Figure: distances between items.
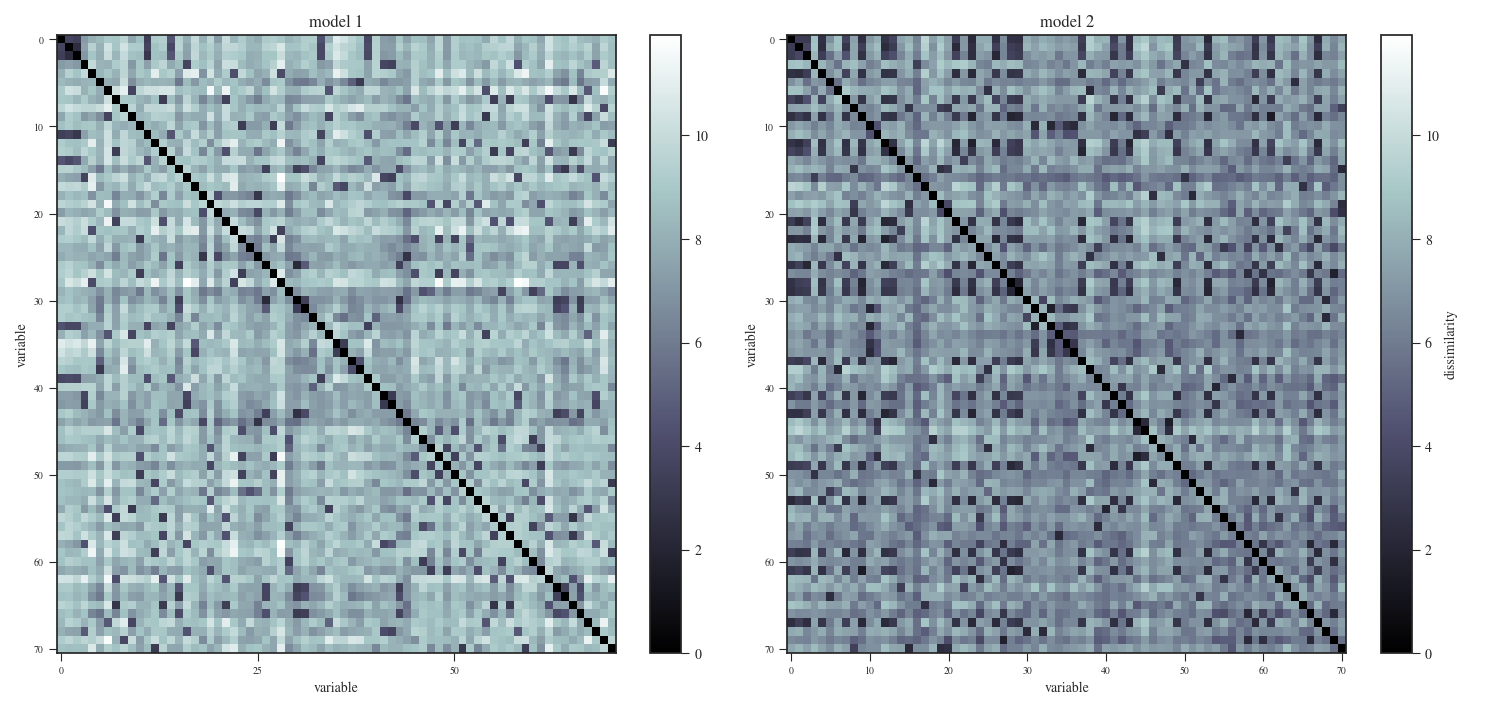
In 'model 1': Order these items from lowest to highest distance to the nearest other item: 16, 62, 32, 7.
7, 16, 62, 32
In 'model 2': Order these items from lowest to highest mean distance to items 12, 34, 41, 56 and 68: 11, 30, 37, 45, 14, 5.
37, 30, 5, 14, 11, 45
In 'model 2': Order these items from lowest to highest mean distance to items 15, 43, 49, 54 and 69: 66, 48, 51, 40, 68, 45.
66, 40, 51, 68, 48, 45
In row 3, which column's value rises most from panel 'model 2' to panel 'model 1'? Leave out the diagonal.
50
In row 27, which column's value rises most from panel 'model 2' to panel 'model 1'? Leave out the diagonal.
58
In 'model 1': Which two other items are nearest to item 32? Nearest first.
40, 36
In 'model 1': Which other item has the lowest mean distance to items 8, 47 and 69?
61
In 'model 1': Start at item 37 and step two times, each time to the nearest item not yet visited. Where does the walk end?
5
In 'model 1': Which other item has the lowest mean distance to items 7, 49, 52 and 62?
65
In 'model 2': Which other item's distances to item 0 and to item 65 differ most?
17
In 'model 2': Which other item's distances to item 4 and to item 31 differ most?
33
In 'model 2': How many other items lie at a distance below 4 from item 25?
3
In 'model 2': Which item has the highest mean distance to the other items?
45
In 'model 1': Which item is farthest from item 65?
6
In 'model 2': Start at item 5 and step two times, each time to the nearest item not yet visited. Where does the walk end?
52
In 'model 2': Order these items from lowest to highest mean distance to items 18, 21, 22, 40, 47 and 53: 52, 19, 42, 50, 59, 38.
59, 42, 50, 52, 38, 19
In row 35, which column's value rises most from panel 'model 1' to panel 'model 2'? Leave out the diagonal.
17
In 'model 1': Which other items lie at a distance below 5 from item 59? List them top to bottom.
12, 51, 70
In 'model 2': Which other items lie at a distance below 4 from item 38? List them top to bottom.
6, 25, 47
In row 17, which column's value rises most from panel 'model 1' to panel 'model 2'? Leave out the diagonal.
36
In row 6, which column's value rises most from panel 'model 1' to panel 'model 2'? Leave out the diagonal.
9
